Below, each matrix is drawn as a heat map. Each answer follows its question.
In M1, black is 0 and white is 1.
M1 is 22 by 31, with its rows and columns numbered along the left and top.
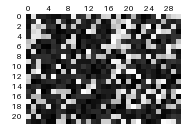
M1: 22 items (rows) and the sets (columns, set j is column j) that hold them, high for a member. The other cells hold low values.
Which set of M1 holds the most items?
18
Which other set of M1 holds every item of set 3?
17
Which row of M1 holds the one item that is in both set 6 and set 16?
21
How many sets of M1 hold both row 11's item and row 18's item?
5
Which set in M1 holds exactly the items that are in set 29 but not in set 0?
21
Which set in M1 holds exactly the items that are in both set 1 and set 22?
4
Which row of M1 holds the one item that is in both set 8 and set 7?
15
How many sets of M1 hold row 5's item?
8
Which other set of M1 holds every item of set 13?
26
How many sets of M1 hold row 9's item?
7
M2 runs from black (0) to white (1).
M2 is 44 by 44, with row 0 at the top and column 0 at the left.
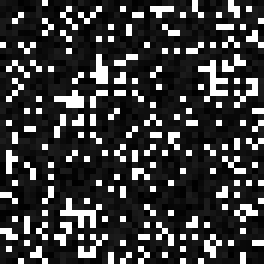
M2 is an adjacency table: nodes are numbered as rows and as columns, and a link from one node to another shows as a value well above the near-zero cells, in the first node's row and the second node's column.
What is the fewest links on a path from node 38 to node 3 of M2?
2
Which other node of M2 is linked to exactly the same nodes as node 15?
node 13
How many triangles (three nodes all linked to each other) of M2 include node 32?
3
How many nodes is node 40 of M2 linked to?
10
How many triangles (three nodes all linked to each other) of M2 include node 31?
0
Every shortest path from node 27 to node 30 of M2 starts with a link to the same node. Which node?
node 1
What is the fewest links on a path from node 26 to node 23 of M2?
2
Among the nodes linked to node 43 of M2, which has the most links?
node 20
